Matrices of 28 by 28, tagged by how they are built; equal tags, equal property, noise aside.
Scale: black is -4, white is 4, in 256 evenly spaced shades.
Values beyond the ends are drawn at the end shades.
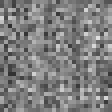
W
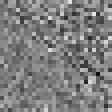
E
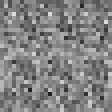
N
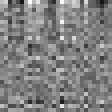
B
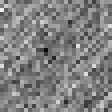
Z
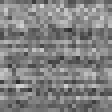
W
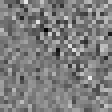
E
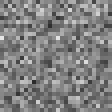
N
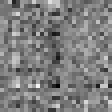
B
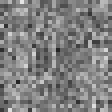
W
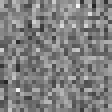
W
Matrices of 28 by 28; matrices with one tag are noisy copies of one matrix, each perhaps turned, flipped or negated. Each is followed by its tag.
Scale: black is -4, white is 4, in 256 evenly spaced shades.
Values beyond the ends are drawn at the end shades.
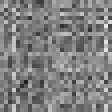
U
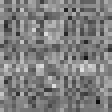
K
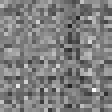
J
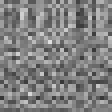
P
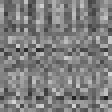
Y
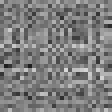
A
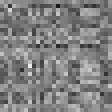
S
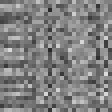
Y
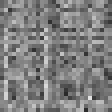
S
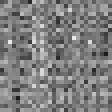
J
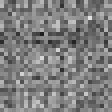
J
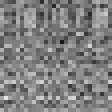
P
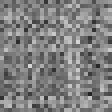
J
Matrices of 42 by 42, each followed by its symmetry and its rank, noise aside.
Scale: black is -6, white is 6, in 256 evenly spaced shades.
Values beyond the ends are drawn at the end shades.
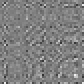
symmetric, rank four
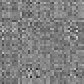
antisymmetric, rank four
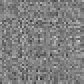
antisymmetric, rank six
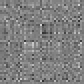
antisymmetric, rank four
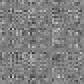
no symmetry, rank four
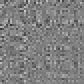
antisymmetric, rank six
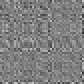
antisymmetric, rank four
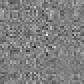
antisymmetric, rank six
